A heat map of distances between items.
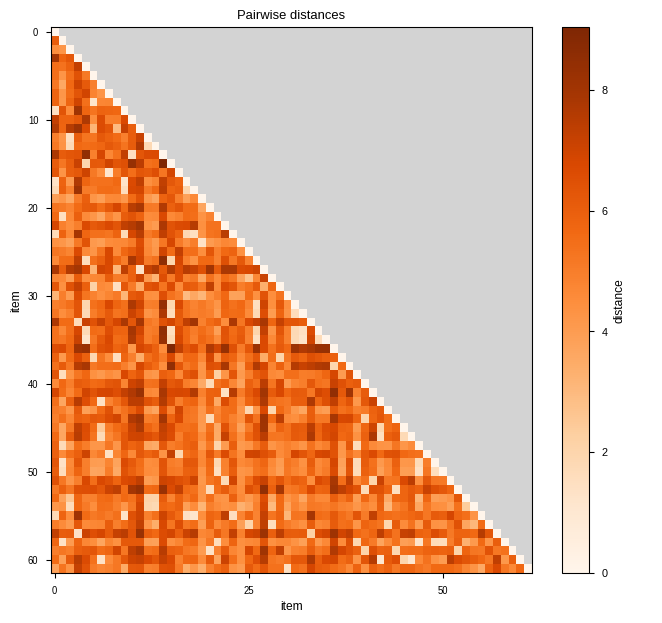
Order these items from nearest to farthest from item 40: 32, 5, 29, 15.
32, 5, 15, 29
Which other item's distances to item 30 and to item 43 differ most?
61
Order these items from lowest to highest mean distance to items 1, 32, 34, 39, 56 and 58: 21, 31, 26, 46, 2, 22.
21, 31, 26, 2, 46, 22
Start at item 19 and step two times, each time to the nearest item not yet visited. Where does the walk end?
54
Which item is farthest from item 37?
52
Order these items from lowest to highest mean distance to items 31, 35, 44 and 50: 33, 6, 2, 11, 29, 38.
2, 6, 29, 33, 11, 38
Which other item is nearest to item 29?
8
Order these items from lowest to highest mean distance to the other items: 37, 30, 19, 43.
19, 30, 43, 37
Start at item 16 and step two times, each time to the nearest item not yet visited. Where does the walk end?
48
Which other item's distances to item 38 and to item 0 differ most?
36
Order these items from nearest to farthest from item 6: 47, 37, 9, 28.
47, 28, 37, 9
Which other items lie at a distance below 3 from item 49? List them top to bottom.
1, 21, 39, 47, 50, 58
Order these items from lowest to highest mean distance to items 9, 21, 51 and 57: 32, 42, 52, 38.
32, 52, 42, 38
